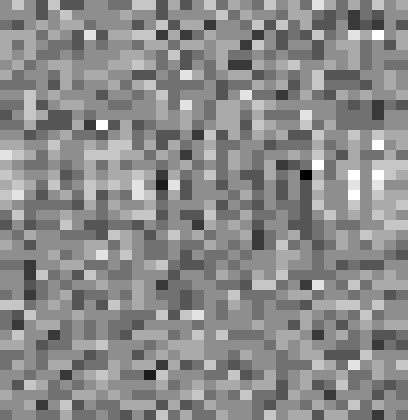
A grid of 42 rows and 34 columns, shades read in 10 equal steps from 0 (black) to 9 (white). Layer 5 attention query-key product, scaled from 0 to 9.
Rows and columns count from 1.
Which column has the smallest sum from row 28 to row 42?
7
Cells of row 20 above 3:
28
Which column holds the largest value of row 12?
26
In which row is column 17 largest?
32
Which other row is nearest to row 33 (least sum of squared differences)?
36
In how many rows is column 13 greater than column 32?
13
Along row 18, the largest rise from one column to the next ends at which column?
27
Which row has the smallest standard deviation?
6
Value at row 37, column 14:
2
